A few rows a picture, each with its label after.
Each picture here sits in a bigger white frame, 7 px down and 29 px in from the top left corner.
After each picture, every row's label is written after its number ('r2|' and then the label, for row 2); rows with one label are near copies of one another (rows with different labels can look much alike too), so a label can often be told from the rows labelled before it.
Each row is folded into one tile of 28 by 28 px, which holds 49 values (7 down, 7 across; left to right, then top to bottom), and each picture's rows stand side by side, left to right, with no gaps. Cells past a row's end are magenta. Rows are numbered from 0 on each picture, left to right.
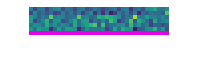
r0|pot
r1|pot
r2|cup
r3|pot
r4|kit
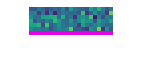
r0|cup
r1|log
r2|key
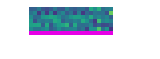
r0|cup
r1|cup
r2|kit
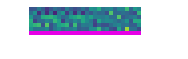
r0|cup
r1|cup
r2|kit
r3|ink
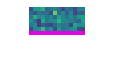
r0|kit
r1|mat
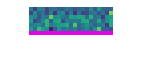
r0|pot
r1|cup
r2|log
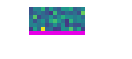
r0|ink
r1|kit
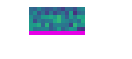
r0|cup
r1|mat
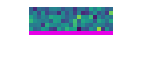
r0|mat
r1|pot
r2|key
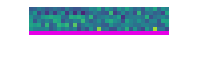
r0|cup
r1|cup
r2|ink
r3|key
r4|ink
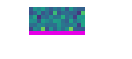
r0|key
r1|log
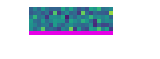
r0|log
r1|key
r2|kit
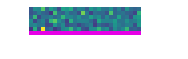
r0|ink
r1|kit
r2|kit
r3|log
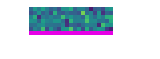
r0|key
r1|kit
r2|mat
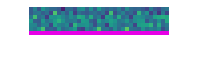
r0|log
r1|mat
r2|log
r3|log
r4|cup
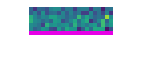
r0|mat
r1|pot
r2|pot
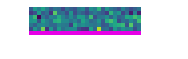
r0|key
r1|mat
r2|ink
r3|cup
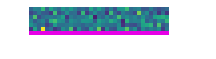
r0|ink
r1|key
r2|key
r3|kit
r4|cup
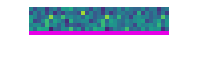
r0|pot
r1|kit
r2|pot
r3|log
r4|pot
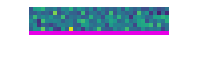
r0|kit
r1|ink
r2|log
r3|log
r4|cup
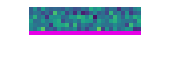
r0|log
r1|cup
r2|key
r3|mat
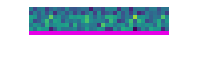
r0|pot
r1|cup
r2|mat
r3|pot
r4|pot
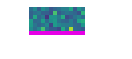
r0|log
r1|ink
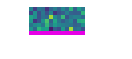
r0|pot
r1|ink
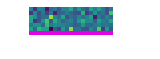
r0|pot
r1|ink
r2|key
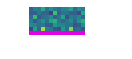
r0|ink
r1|ink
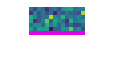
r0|pot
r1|kit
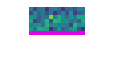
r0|pot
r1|mat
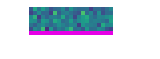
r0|key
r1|log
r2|mat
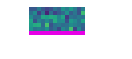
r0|cup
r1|key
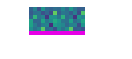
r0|log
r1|log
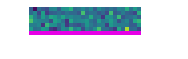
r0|mat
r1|kit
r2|log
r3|ink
